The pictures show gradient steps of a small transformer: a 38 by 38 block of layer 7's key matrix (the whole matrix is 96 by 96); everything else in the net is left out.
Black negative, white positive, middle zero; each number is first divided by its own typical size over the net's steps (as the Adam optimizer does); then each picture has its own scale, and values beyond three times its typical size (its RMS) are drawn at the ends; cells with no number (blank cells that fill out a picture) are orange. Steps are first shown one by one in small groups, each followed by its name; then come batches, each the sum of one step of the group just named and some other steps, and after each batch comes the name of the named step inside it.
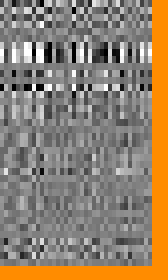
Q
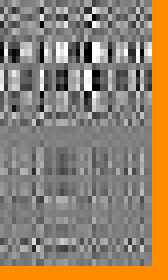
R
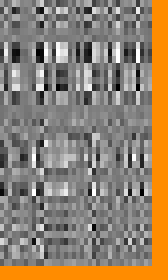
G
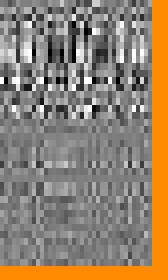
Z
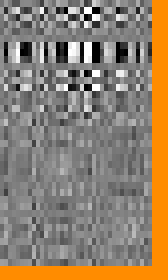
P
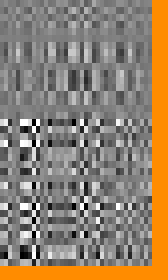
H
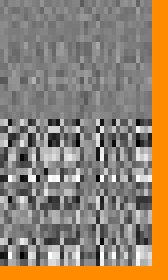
G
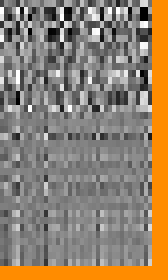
Z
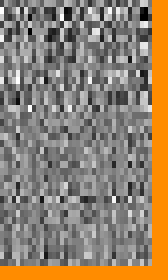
Z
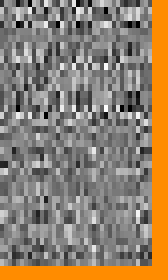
Q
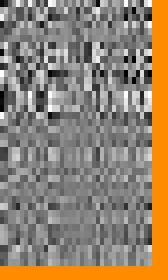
R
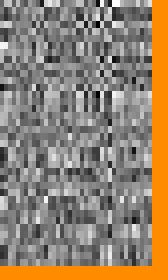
Q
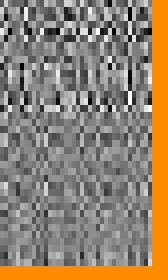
H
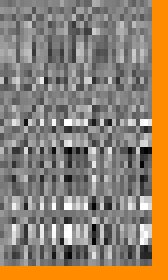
Z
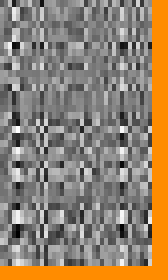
H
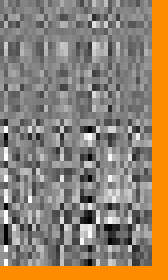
R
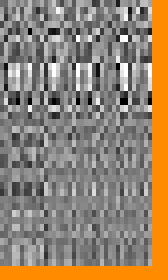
G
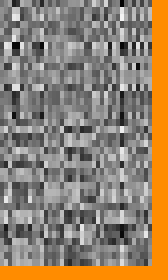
G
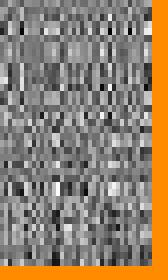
H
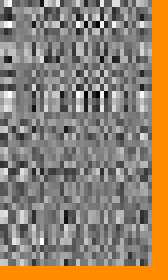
Q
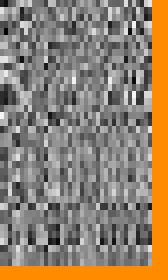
Z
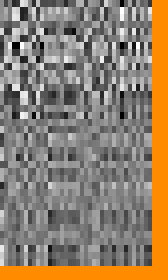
R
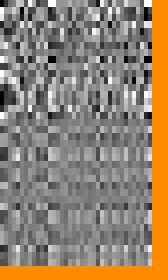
Z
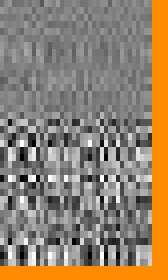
Q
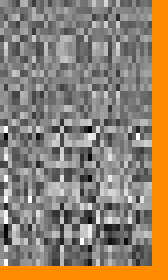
G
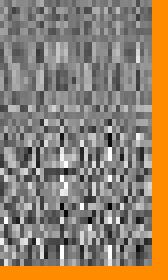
G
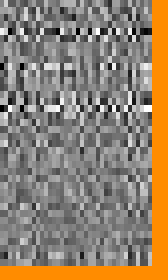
H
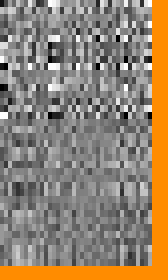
Q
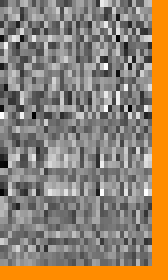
G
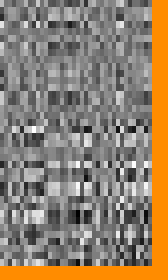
Z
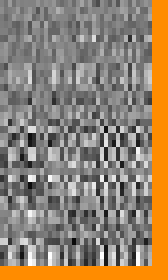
G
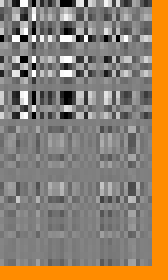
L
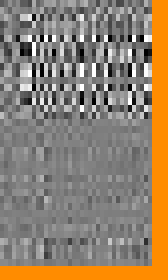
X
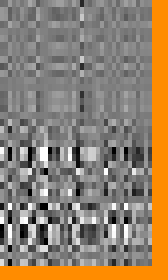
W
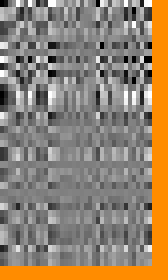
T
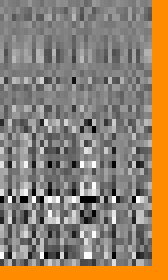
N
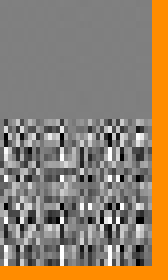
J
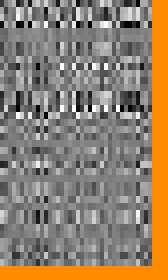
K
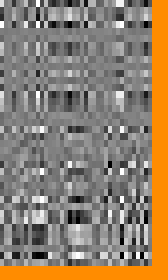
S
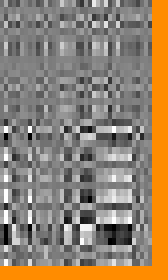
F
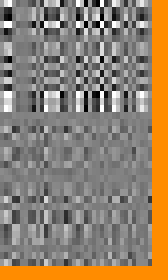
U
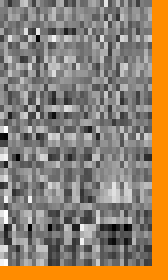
F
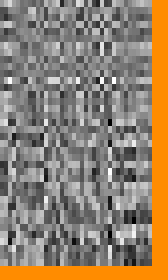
U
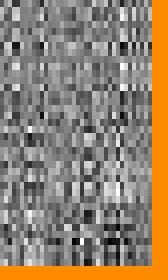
F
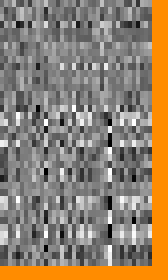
K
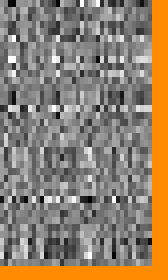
N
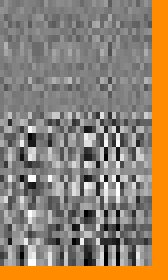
F
